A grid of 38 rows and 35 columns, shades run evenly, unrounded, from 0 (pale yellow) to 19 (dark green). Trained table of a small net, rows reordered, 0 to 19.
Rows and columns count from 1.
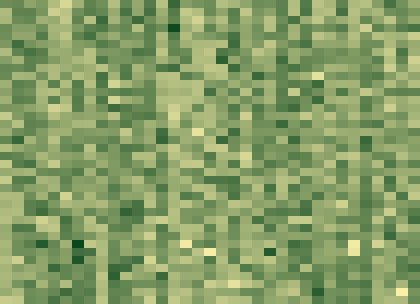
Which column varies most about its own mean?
15
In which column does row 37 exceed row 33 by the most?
27
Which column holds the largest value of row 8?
19
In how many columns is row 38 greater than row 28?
15
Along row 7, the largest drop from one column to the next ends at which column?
14
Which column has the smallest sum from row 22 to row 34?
1
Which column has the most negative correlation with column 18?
16
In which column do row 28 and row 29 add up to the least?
4
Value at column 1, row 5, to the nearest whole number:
11
